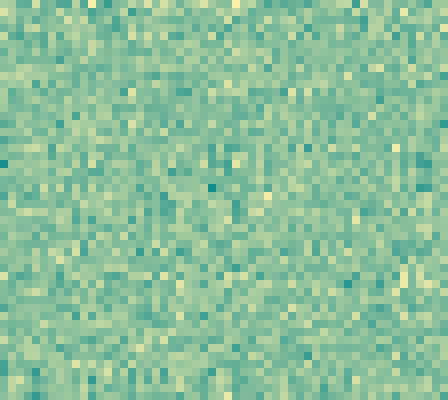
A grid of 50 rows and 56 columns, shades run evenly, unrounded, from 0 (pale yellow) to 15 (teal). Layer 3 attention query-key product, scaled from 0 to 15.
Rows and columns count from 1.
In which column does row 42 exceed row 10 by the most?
44
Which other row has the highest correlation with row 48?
28
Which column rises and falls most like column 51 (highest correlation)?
53
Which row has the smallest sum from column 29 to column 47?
11
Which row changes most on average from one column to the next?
5
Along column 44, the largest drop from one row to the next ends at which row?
32
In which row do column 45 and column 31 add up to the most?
15
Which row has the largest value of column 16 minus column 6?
43
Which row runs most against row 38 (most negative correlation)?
40
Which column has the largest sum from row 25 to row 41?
19
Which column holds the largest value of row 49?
41
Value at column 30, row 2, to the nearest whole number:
4
